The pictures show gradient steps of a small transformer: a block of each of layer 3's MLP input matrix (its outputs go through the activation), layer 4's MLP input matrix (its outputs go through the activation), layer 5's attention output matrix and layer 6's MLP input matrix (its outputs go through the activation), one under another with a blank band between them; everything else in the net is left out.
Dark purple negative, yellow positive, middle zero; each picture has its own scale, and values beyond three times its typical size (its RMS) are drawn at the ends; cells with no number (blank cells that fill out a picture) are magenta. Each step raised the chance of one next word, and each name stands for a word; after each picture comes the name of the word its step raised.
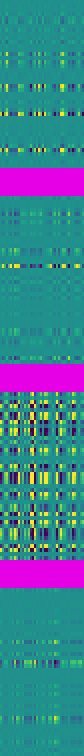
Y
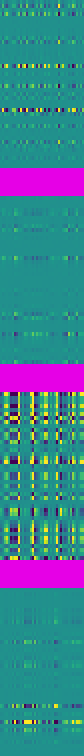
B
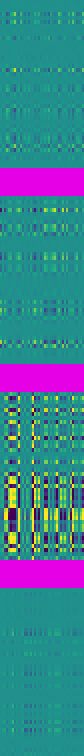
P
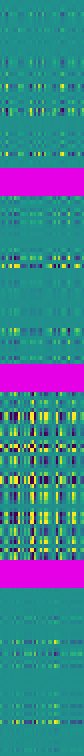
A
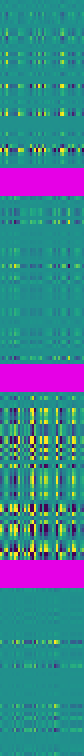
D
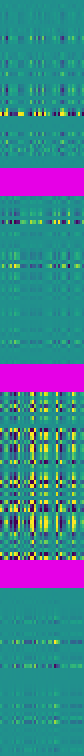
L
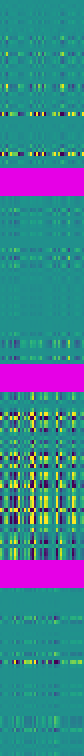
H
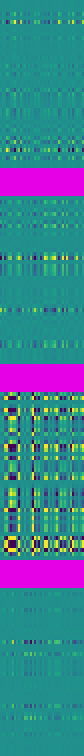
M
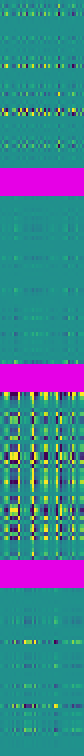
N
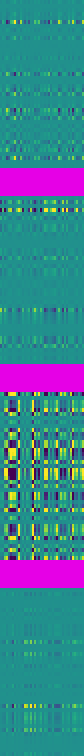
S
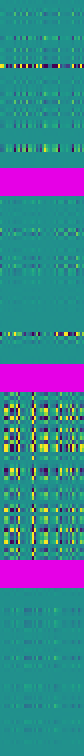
M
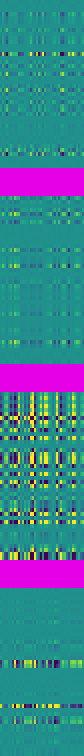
B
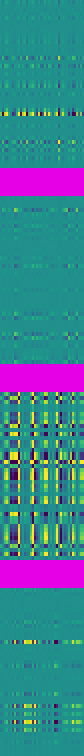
S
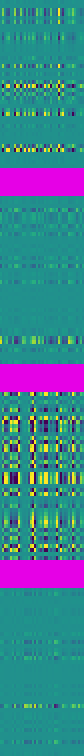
Y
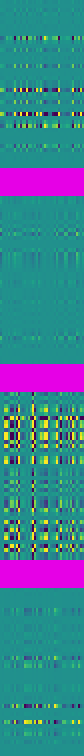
B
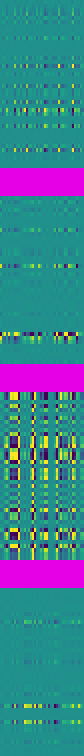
S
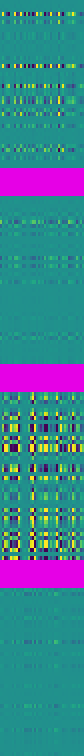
M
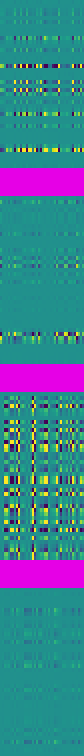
Y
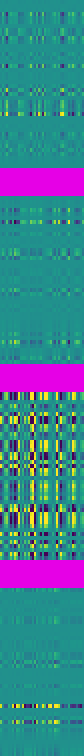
N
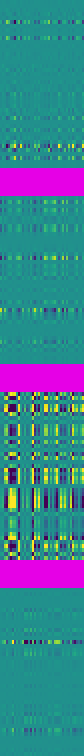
D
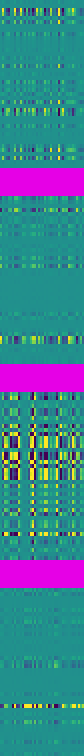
S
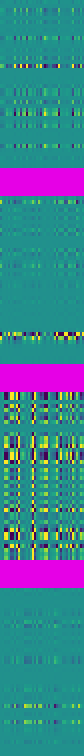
S
